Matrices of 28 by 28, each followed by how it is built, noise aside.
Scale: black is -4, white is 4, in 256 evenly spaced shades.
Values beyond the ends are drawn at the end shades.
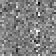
uneven columns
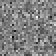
low rank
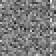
repeating rows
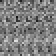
repeating columns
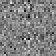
low rank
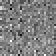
uneven columns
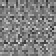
repeating columns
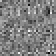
low rank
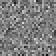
repeating columns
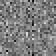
uneven columns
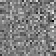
low rank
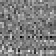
low rank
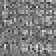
blocks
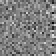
low rank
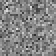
repeating rows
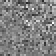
upper triangular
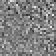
upper triangular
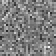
noise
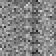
repeating rows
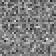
repeating columns
